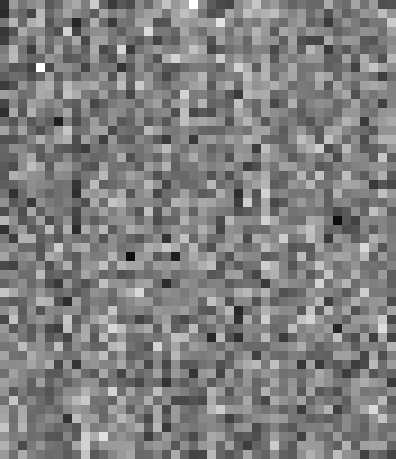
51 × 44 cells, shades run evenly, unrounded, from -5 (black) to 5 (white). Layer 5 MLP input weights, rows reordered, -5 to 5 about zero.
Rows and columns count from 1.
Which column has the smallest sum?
9
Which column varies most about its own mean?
1
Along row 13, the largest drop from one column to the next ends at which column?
22
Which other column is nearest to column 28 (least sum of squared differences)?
16
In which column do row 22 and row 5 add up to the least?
18
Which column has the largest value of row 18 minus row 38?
27
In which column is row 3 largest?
25
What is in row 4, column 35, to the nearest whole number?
1
